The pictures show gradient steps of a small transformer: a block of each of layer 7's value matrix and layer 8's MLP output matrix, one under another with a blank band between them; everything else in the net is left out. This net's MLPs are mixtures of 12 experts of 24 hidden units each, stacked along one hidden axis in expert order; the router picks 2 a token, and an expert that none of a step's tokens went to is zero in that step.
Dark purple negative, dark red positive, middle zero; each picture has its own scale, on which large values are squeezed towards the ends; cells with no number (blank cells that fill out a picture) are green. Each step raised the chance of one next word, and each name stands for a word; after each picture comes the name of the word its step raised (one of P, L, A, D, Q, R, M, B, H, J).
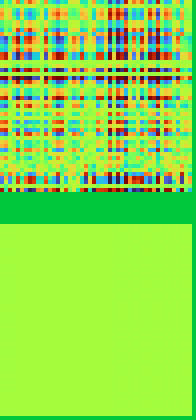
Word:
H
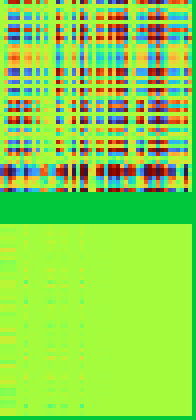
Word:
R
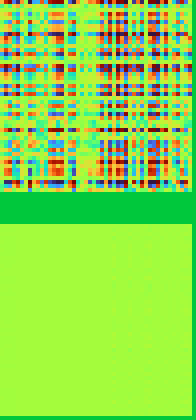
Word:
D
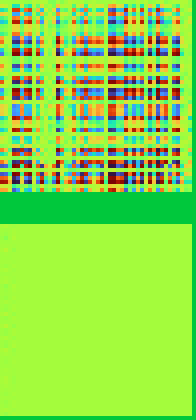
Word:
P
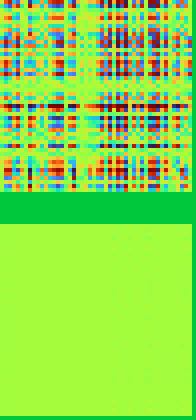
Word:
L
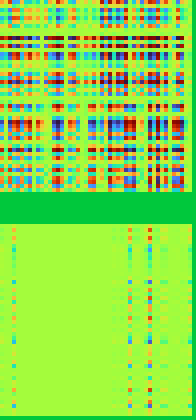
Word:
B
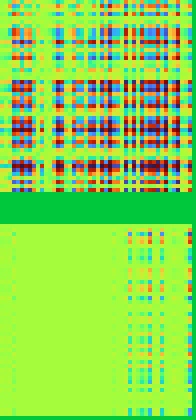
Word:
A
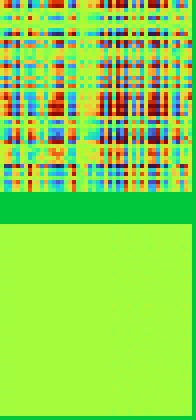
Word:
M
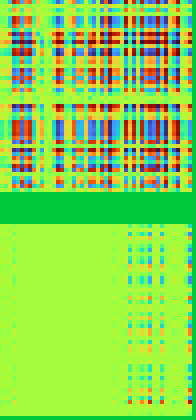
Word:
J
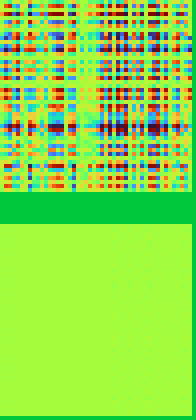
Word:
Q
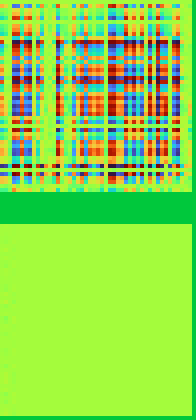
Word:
M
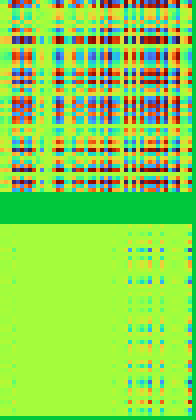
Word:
R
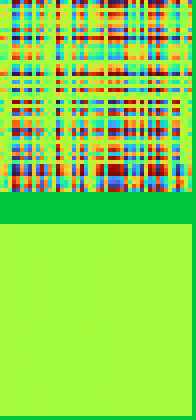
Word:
R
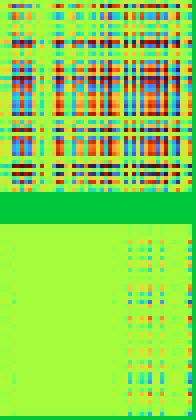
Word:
M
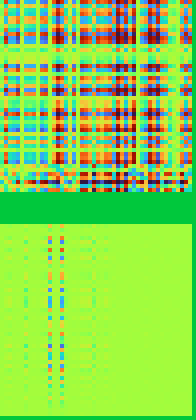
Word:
D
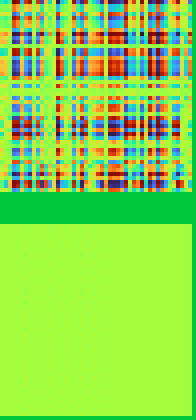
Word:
J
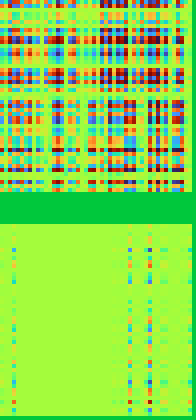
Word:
R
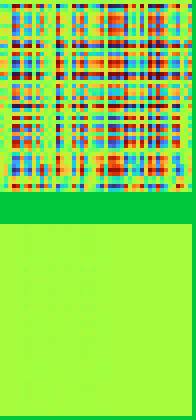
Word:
L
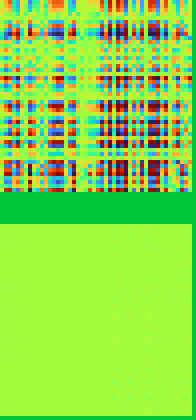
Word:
A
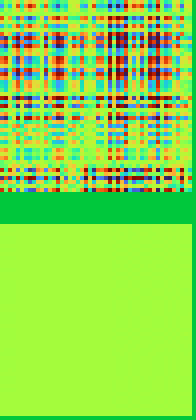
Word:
L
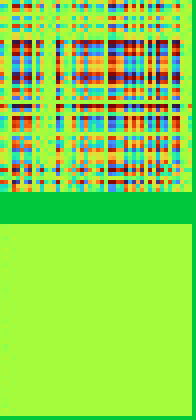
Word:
L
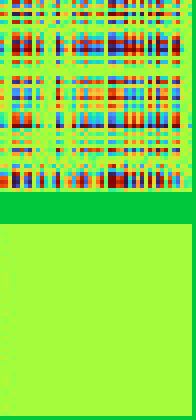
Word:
Q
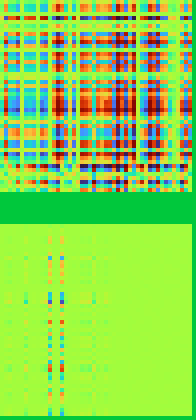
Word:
M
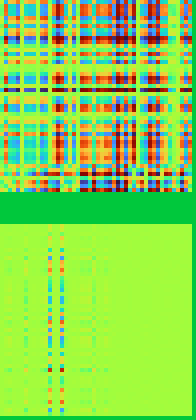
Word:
R
